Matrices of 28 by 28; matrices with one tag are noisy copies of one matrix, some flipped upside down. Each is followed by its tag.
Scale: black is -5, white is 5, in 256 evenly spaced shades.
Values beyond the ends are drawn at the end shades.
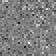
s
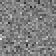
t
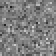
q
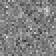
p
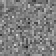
q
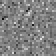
s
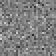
t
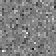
q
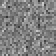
s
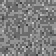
s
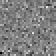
s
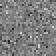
p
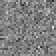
p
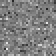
p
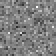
p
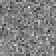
q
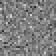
t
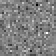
q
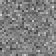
q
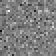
p
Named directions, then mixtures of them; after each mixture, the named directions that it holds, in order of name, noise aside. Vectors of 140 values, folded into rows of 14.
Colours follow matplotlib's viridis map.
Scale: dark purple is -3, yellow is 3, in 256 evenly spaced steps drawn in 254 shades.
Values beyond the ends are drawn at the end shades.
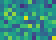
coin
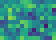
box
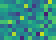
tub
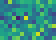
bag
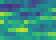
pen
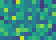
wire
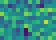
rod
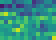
coin, pen.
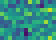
rod.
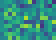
coin.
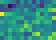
pen, rod.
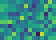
tub.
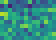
coin, pen, rod.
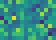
bag, tub, wire.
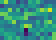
coin, rod.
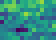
pen, wire.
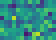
bag, rod, wire.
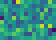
bag, tub, wire.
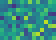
bag, rod.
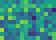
box.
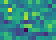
coin, pen, rod.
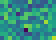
coin, rod, tub.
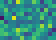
bag, wire.
